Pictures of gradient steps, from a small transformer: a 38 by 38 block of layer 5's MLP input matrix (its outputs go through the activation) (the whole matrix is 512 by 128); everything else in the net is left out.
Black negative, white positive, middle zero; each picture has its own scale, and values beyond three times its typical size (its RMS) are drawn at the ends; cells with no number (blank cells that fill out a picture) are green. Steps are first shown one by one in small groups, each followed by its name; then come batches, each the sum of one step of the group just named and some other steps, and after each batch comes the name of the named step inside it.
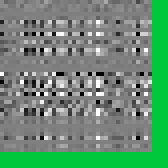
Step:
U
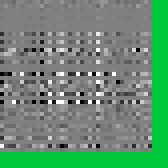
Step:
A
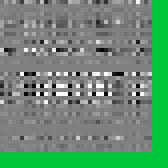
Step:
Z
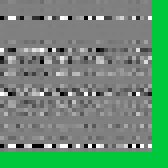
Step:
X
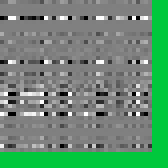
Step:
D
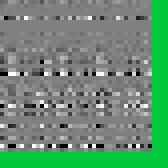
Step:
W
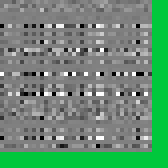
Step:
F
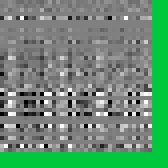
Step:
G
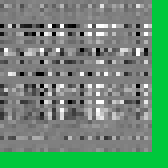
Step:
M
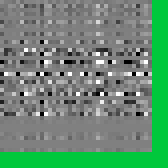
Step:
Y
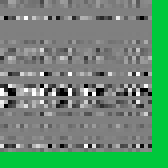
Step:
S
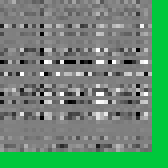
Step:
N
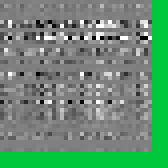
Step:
M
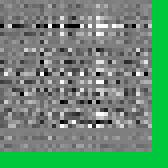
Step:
Y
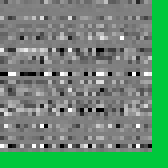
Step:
W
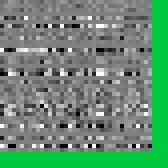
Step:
W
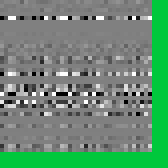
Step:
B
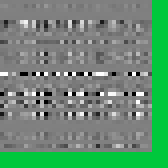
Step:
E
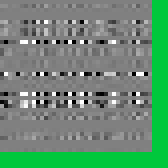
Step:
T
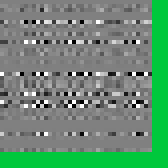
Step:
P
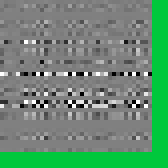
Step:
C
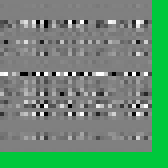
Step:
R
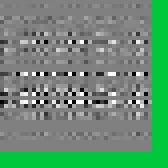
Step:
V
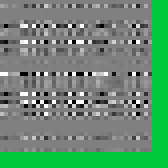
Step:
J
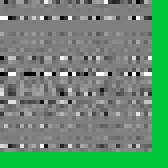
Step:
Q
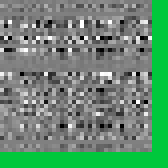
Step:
J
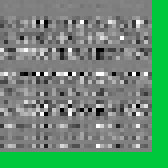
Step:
R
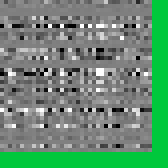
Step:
Q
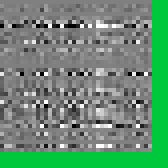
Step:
P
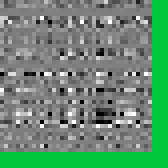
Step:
Q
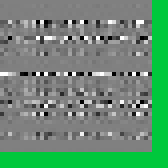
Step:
R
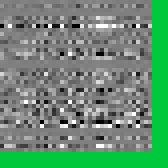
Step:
J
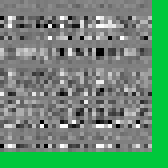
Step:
B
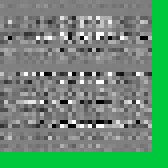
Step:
V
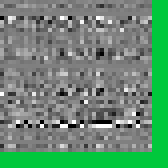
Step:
B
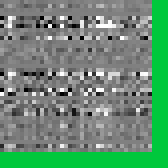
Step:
B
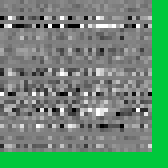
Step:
B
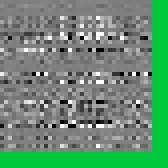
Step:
C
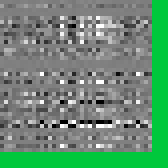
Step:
T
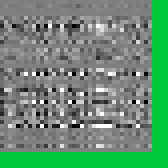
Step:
V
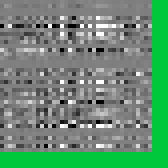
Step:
T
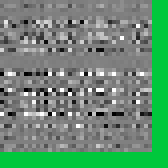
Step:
T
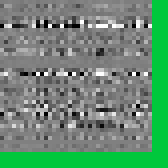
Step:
R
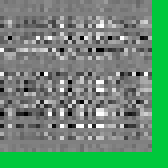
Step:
P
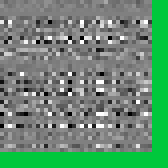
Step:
T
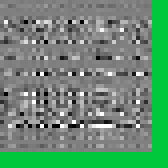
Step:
T
